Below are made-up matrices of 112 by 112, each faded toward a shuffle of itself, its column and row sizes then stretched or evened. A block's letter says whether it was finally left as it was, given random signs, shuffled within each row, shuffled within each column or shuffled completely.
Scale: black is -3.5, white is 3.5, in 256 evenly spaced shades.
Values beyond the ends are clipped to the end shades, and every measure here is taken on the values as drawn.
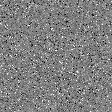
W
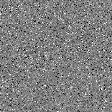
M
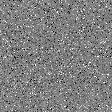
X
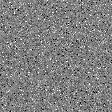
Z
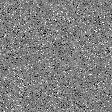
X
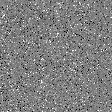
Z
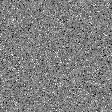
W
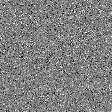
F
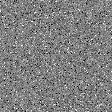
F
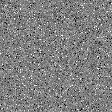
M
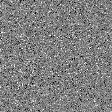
F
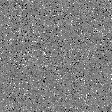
M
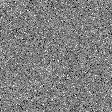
W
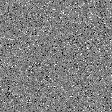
M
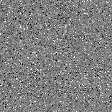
M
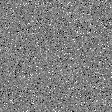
W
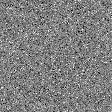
W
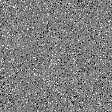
F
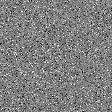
W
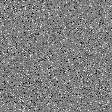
F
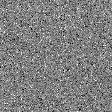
Z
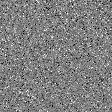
W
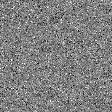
F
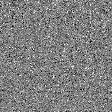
F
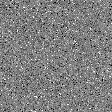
X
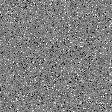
X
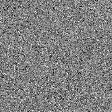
F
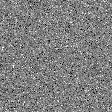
W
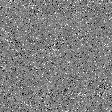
X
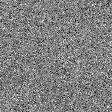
Z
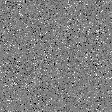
F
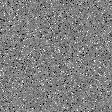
W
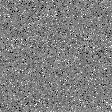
X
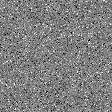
X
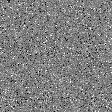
X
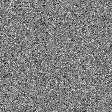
W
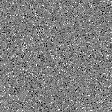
M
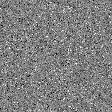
X
